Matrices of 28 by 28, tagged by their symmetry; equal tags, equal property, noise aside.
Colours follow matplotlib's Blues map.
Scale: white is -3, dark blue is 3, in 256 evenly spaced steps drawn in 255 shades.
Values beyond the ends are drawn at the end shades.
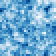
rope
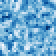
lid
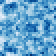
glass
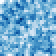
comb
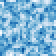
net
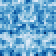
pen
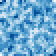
comb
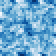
net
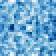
glass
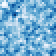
comb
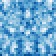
pen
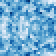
glass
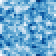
glass
